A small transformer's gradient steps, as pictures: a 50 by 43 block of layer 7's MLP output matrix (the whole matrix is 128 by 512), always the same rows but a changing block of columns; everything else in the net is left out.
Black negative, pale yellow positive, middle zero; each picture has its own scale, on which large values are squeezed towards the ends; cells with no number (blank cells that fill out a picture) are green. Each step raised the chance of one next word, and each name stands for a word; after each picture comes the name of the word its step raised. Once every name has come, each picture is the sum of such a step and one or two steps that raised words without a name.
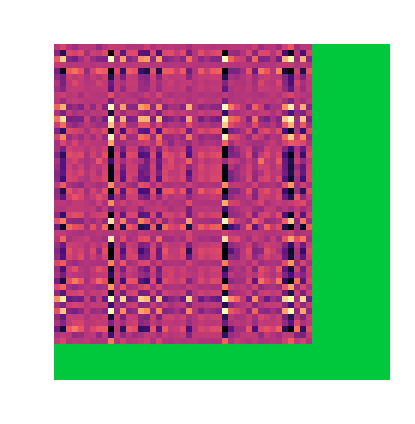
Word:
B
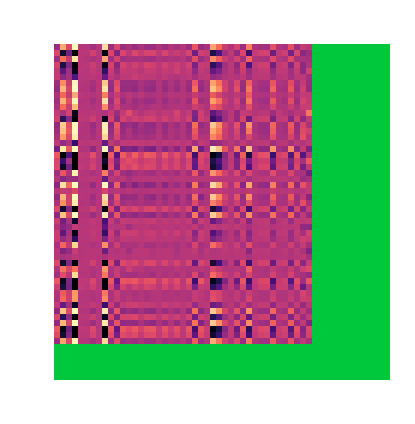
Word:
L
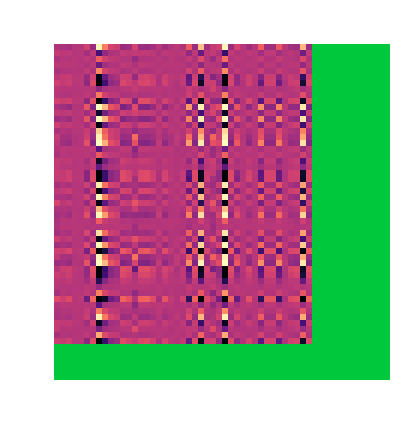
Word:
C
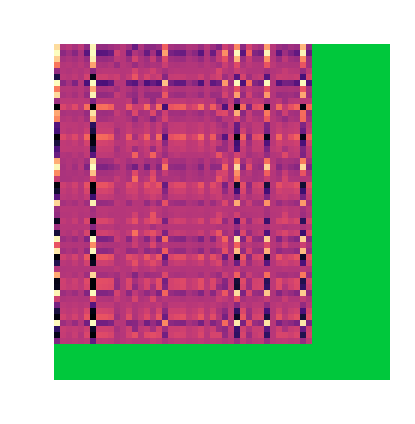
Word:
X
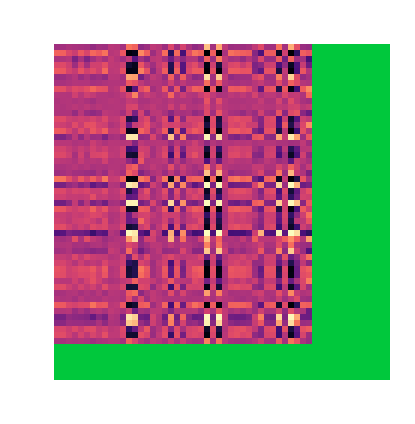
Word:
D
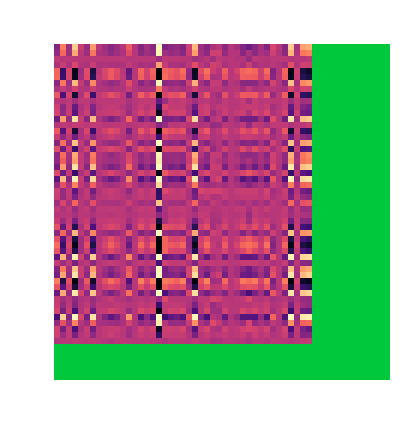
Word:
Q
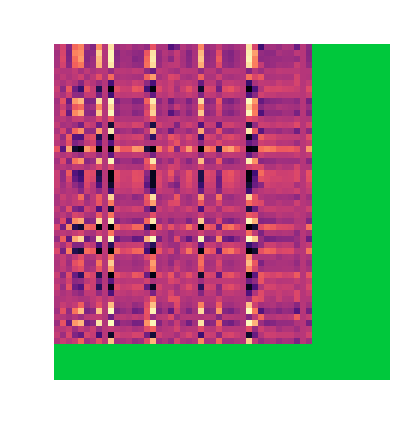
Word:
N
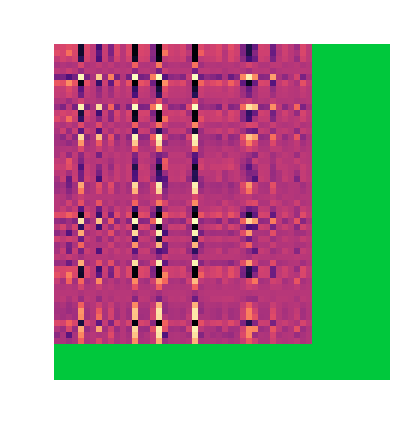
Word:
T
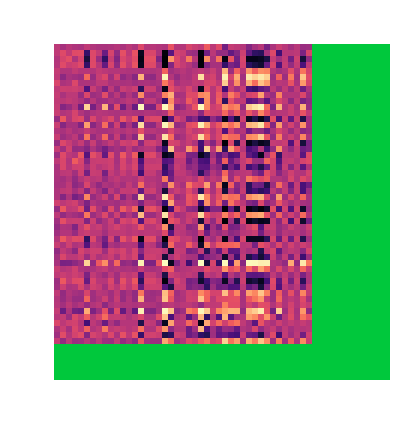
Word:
L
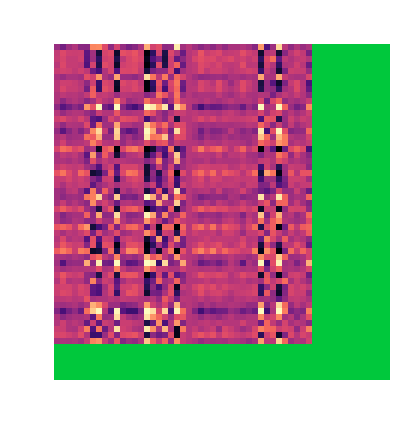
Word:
N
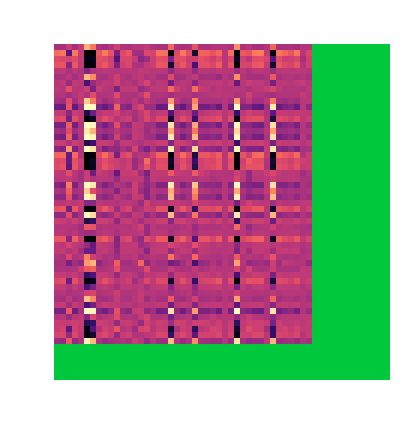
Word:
L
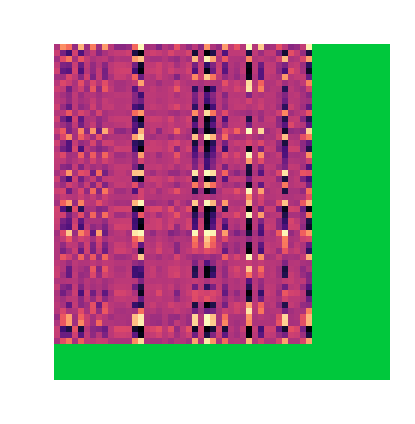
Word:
D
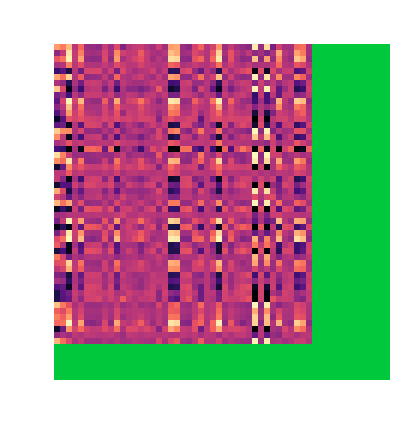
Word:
N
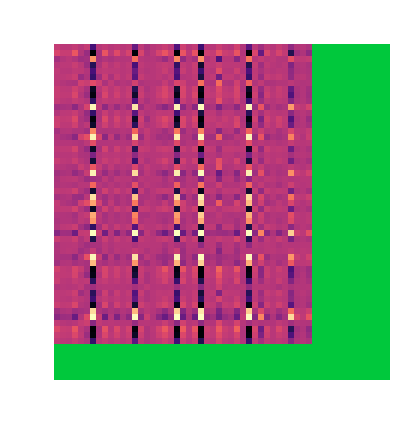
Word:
D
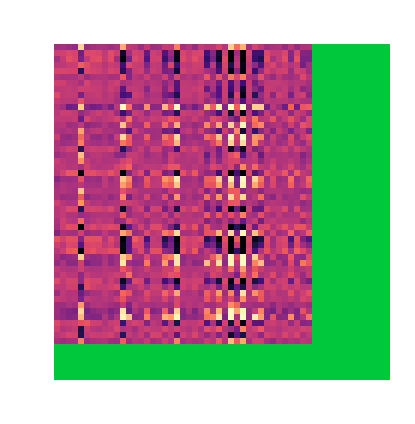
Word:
Q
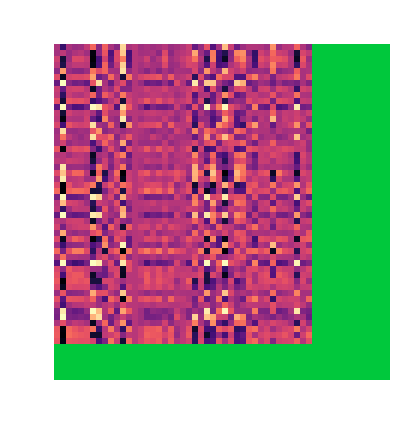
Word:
C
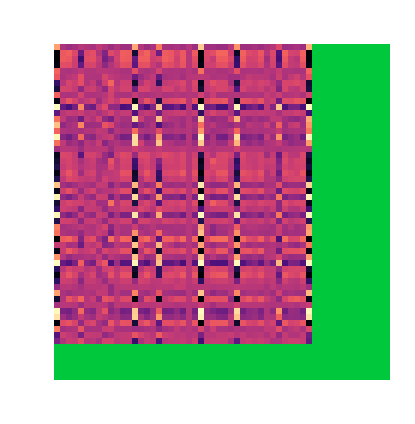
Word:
C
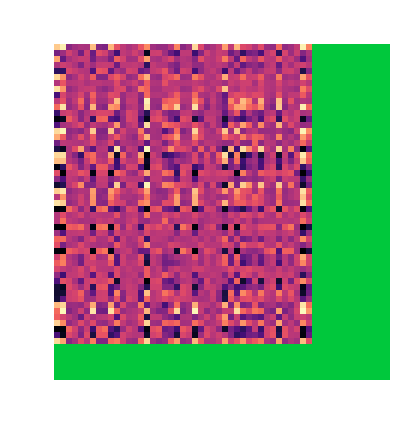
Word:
L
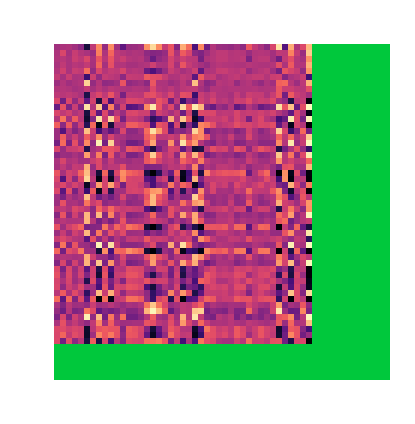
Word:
C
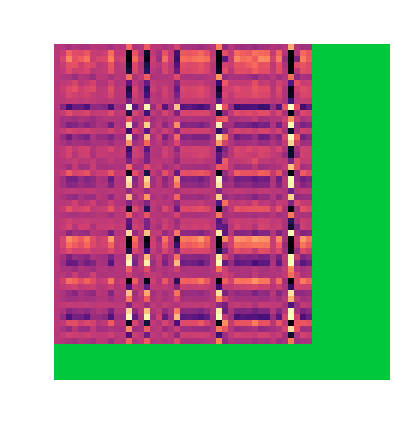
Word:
Q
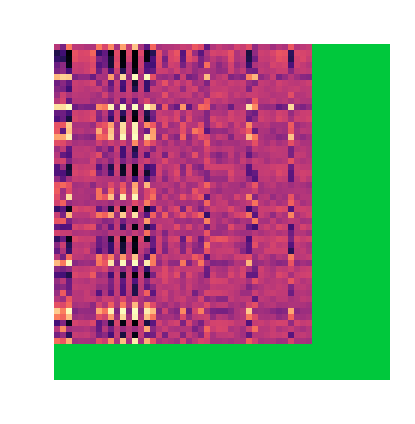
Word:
T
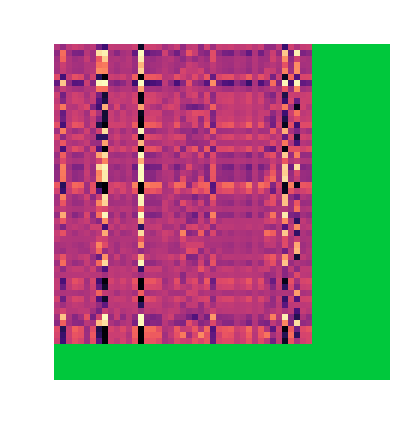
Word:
X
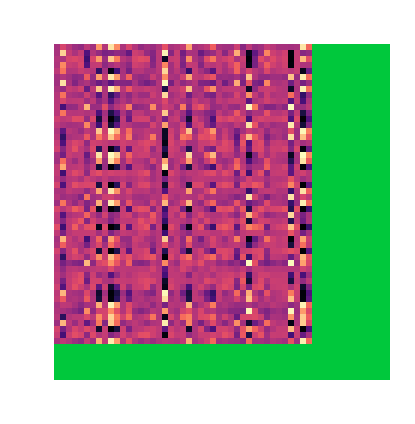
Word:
X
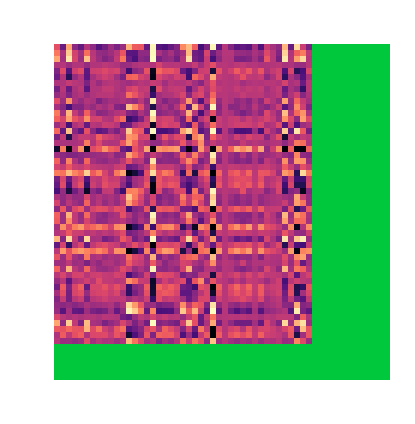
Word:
N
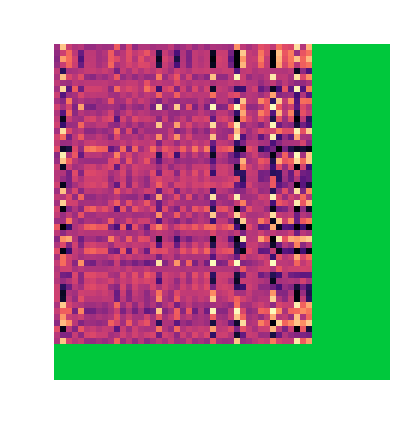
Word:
N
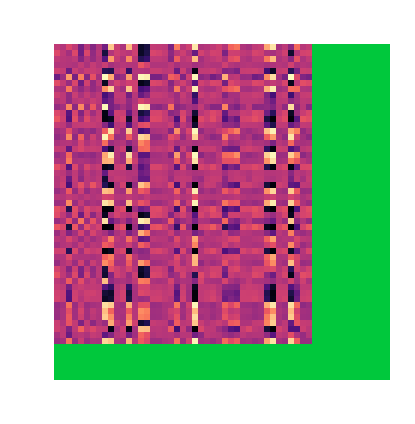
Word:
T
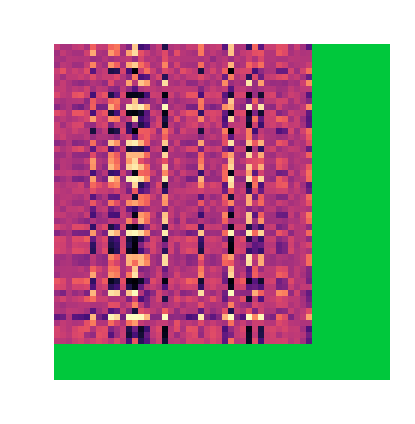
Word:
Q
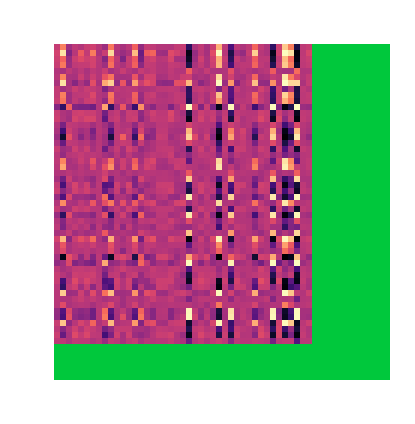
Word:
X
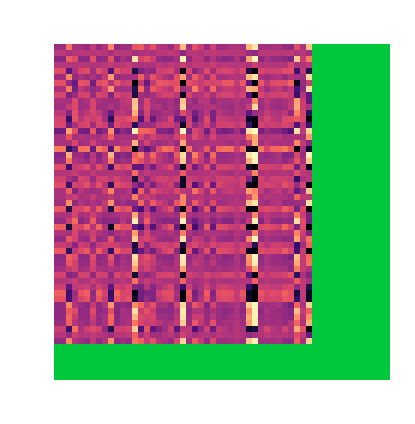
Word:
N
